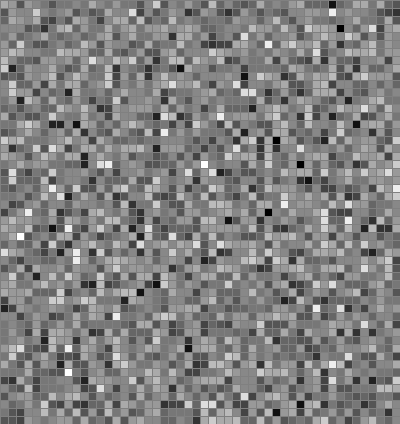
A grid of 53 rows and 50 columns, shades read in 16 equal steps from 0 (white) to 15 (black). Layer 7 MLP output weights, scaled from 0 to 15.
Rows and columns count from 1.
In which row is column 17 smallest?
2
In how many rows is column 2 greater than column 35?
21
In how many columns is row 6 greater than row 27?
22
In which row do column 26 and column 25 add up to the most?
46
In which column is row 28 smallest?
44
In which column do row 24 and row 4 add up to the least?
50
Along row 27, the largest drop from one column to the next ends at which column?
35
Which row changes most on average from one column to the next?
29
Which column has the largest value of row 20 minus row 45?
11
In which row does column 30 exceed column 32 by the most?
18
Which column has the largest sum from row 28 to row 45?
6
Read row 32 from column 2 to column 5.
5 6 8 9
